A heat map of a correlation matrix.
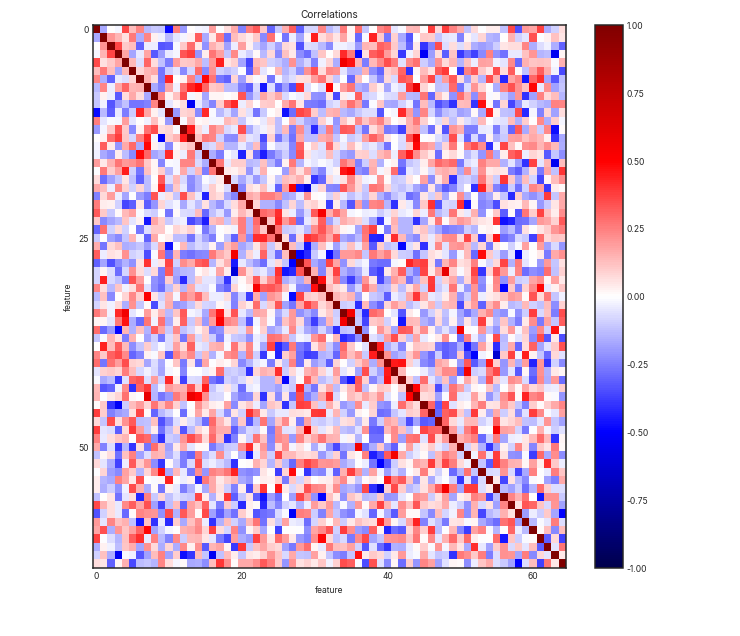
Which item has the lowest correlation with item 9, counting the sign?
13
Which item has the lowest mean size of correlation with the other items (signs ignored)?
11
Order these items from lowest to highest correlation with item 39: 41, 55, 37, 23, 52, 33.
55, 52, 23, 33, 41, 37
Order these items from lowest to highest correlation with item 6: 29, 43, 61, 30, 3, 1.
1, 3, 29, 30, 43, 61
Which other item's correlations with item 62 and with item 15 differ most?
20
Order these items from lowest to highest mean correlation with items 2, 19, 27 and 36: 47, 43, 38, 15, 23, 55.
55, 15, 43, 47, 23, 38
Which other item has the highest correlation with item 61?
31
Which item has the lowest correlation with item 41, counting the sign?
21
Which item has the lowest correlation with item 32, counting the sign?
27
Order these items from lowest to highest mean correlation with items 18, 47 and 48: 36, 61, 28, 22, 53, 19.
19, 22, 61, 36, 28, 53
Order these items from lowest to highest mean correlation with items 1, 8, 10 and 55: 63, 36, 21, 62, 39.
39, 21, 36, 63, 62
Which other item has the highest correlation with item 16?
60
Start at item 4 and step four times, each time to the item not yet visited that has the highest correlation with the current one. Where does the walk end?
64
